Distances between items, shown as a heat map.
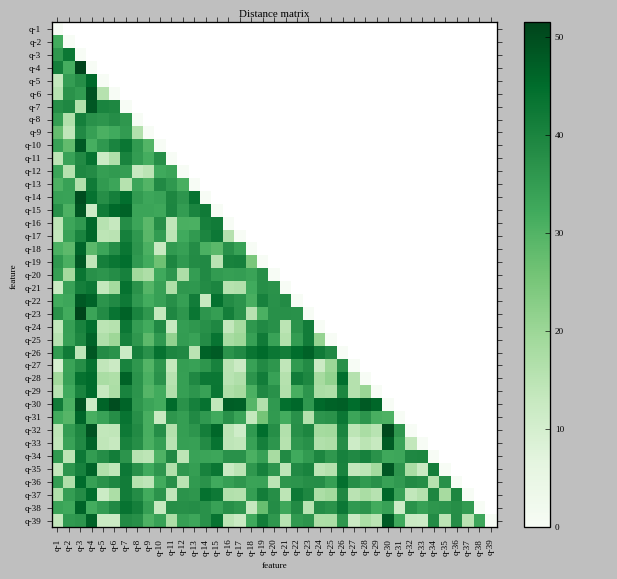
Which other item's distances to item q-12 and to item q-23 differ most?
q-8
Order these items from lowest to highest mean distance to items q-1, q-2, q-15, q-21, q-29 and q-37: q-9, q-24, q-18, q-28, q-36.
q-24, q-28, q-9, q-18, q-36
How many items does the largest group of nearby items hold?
17
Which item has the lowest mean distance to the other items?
q-1
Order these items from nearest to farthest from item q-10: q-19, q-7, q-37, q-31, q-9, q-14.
q-31, q-19, q-9, q-14, q-37, q-7
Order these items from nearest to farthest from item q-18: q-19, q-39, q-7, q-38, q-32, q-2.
q-38, q-19, q-2, q-39, q-32, q-7
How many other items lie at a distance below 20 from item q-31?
4
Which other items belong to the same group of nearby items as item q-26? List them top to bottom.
q-3, q-7, q-13
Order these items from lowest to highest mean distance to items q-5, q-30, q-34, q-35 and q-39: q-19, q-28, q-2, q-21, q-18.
q-21, q-28, q-2, q-18, q-19
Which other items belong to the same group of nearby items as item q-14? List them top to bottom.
q-22
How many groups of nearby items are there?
6
